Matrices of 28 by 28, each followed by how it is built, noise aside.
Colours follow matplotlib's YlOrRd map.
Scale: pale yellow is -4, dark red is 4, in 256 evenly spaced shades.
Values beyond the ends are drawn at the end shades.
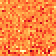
uneven rows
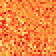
lower triangular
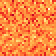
repeating columns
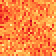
smooth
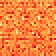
repeating columns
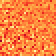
lower triangular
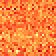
uneven rows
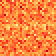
repeating columns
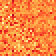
lower triangular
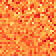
upper triangular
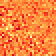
lower triangular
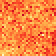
smooth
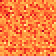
repeating columns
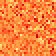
upper triangular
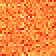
low rank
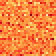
uneven rows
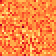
lower triangular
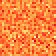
repeating columns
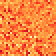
lower triangular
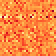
uneven rows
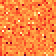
sparse
